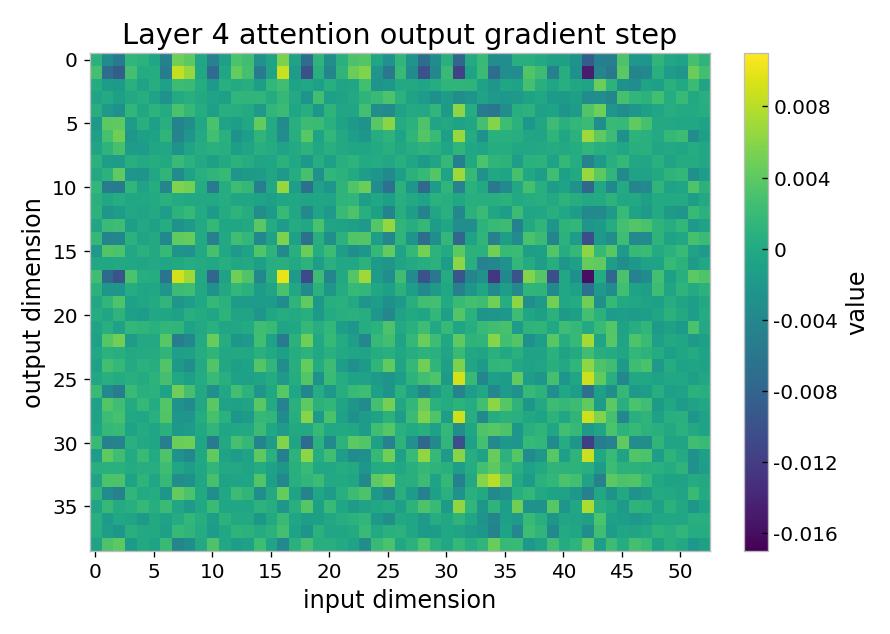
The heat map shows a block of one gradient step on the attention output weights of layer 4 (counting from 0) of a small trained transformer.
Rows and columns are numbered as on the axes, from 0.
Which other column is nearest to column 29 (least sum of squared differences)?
20
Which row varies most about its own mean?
17
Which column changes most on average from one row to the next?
42
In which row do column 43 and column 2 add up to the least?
1
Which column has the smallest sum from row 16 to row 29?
33
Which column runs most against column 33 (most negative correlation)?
43
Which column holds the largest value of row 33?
34
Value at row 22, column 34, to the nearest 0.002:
0.006
